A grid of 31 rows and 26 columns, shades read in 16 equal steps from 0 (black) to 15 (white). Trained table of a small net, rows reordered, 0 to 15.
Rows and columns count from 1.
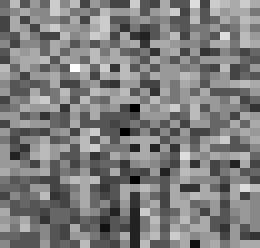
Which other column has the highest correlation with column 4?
12
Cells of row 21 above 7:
10
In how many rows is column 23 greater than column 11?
17
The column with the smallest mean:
14
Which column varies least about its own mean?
4
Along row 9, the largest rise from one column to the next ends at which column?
8
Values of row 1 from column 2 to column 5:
11 5 9 6
